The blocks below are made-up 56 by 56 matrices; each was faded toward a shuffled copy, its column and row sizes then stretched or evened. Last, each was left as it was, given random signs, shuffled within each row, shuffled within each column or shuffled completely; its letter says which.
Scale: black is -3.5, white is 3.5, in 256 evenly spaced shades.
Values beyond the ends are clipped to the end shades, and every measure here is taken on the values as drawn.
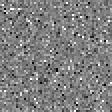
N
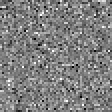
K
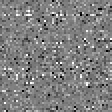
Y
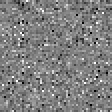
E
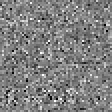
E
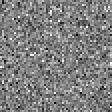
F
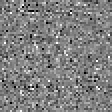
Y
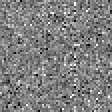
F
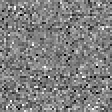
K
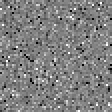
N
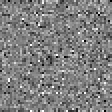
Y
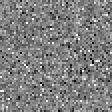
N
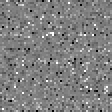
K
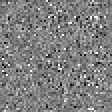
Y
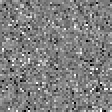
E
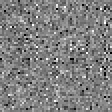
Y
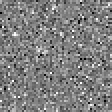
F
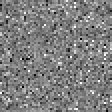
F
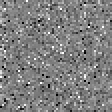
F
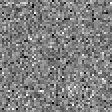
E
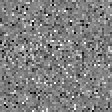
K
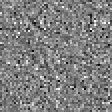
Y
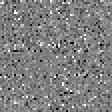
E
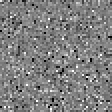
K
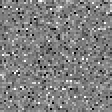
K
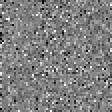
F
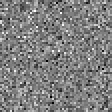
F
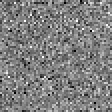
K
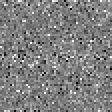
K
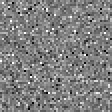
K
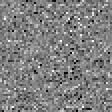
K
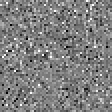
E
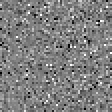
F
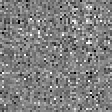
Y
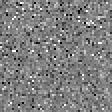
K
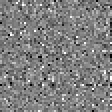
Y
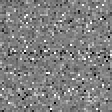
K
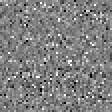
Y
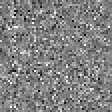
E
